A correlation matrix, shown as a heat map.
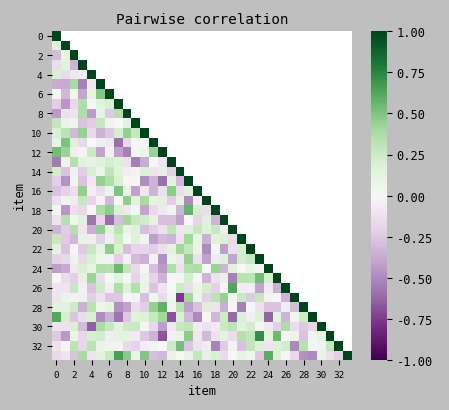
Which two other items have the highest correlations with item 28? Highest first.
12, 11
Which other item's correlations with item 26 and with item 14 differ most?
20
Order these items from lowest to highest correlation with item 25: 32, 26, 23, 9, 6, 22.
26, 9, 6, 32, 22, 23
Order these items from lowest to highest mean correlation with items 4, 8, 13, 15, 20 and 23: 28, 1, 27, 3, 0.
0, 1, 28, 3, 27
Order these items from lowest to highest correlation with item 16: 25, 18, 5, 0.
0, 5, 25, 18
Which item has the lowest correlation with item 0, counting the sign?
13
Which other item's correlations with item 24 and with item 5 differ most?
3
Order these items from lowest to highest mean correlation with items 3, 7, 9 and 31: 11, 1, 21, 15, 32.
11, 1, 32, 15, 21
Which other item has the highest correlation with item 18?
15
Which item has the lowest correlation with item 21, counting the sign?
28
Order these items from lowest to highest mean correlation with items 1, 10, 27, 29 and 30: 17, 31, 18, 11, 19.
18, 31, 17, 11, 19
